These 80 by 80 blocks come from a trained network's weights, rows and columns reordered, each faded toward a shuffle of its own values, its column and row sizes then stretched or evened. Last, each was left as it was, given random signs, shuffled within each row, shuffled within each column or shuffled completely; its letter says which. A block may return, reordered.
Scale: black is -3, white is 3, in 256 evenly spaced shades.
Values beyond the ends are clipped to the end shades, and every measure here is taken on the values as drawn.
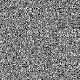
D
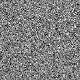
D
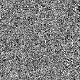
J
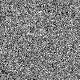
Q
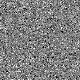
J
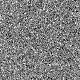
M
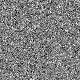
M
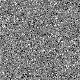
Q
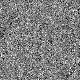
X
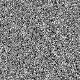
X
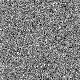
M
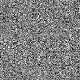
D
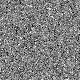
M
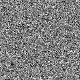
Q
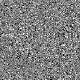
D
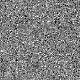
D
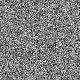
Q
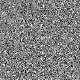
D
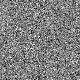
X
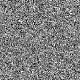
D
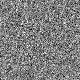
M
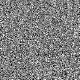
J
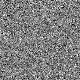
Q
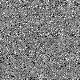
Q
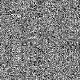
D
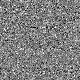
Q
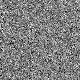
X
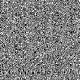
D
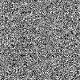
D
